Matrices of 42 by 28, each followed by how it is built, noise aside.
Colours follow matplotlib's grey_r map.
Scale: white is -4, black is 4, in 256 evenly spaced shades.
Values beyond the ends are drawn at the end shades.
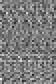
repeating columns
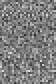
repeating columns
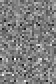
uneven rows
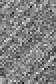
Hankel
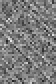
Toeplitz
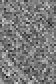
Toeplitz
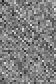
Toeplitz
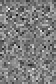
repeating columns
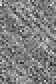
Toeplitz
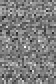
repeating columns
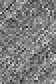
Hankel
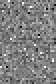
sparse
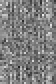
blocks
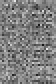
blocks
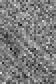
Toeplitz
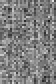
blocks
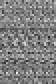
repeating columns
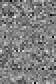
uneven rows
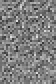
repeating columns
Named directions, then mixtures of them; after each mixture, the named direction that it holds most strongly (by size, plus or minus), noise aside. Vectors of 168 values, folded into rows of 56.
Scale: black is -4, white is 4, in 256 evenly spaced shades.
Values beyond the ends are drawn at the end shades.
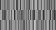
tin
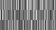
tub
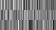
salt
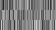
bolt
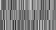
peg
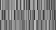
tin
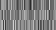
peg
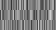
tub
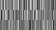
salt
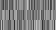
bolt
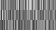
tub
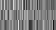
salt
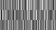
tub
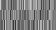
peg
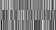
bolt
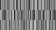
tin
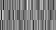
tub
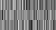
salt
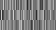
tub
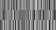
tin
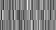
tub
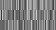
tub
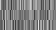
peg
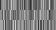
peg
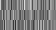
peg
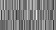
tub
